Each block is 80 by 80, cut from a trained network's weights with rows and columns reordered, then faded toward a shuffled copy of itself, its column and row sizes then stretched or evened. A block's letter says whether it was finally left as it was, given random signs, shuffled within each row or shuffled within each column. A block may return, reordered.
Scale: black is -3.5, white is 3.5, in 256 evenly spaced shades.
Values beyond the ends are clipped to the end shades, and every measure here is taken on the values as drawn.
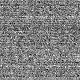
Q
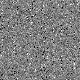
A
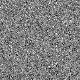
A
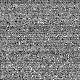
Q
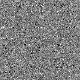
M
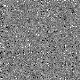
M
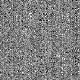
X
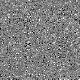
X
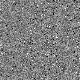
A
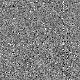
M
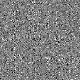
X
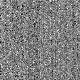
A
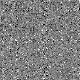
M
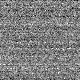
Q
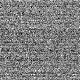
X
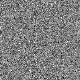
A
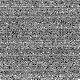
Q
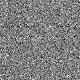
Q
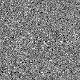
Q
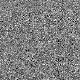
M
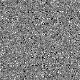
M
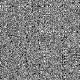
X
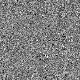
M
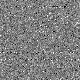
Q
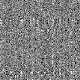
X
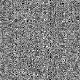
X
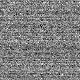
X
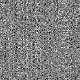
X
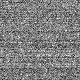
Q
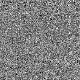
M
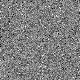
A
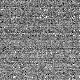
X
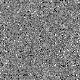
M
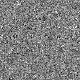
Q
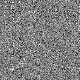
M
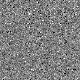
M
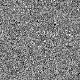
M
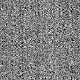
X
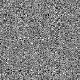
X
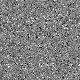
Q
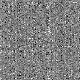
X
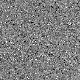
Q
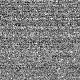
Q
